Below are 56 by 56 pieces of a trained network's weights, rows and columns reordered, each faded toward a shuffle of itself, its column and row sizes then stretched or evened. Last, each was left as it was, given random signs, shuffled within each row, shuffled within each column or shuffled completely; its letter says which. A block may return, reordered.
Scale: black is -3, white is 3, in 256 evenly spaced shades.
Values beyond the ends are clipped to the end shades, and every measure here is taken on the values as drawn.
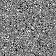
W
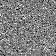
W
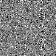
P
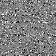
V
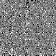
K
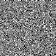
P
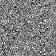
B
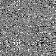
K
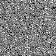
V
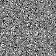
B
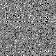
P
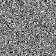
V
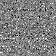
V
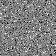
W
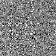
P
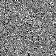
B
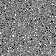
W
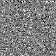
P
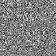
K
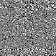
P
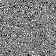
V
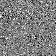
V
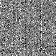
B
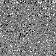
V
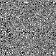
P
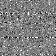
V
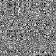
K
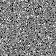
W
